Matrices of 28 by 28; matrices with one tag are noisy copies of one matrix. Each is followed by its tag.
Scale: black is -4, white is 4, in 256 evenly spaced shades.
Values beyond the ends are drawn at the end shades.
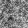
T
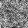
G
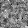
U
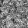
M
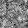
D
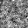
M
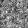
M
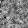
M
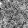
G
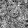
D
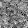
G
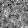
U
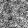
T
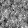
U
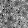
T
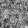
U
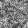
G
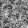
U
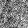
T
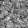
M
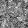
D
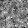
M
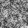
U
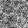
T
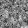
U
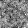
G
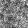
T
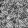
M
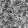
T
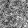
T
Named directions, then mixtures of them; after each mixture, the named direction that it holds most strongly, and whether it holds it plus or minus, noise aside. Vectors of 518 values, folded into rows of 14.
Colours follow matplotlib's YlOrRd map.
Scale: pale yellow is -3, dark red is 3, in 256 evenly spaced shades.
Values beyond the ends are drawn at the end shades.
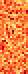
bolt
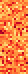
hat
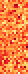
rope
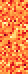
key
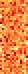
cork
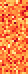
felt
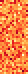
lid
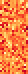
key, minus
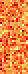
cork, plus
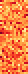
hat, plus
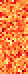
lid, plus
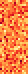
cork, plus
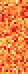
felt, plus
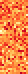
hat, minus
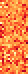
cork, minus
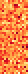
rope, plus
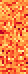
hat, plus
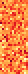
cork, plus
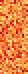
lid, plus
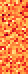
felt, plus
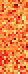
rope, plus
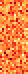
lid, plus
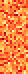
bolt, minus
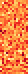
hat, plus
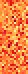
felt, minus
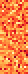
rope, minus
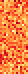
rope, plus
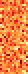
cork, plus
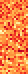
hat, minus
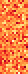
rope, plus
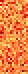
hat, plus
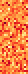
key, minus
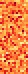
cork, plus
